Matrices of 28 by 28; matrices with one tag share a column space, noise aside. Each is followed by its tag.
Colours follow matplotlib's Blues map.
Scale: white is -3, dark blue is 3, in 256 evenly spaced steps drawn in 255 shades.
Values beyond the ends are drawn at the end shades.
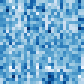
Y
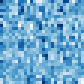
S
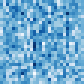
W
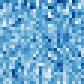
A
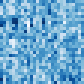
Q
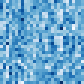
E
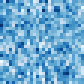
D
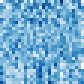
A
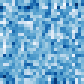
W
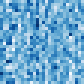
E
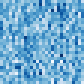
E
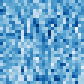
Q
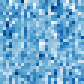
W
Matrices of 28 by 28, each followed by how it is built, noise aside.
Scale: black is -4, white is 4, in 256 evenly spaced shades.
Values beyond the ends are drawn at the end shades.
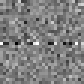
uneven rows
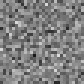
noise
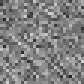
Toeplitz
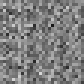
repeating rows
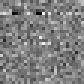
uneven rows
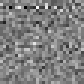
uneven rows
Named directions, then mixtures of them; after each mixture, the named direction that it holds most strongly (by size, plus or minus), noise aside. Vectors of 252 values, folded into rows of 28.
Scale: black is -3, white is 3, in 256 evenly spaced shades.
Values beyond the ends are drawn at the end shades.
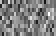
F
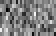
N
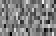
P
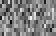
F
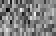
N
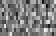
P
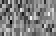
F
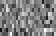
P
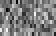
N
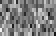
N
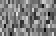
P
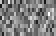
F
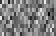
F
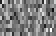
F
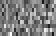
P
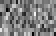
N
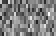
F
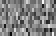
P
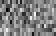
N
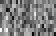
N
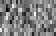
N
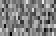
P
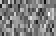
F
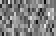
F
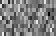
F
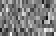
P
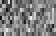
F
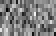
N
